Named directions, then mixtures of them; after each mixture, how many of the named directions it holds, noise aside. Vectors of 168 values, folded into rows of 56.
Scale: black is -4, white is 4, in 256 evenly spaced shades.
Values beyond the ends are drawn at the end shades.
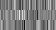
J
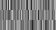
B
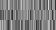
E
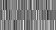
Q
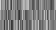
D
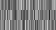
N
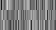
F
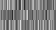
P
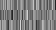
four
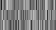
one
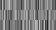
two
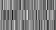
two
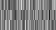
one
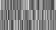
one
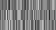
two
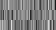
one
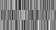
two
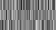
two
